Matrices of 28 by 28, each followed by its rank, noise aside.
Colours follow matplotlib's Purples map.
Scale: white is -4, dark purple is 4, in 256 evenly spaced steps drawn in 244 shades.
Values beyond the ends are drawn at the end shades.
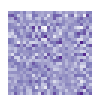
four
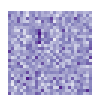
eight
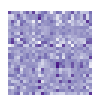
four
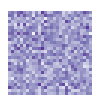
eight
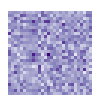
six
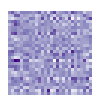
four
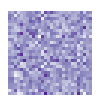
eight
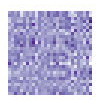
four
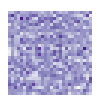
six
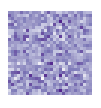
six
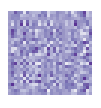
four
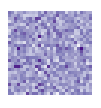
eight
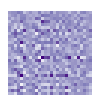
four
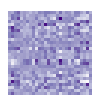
four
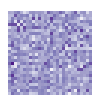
eight
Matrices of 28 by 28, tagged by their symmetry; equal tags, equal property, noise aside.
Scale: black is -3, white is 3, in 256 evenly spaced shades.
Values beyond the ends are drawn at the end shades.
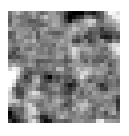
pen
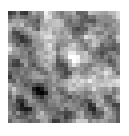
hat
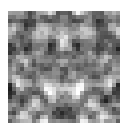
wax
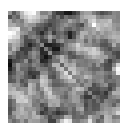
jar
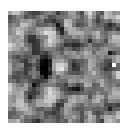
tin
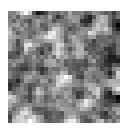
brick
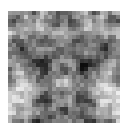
wax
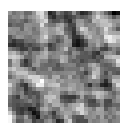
pen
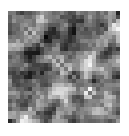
jar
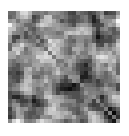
jar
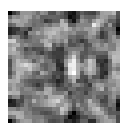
tin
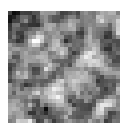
jar
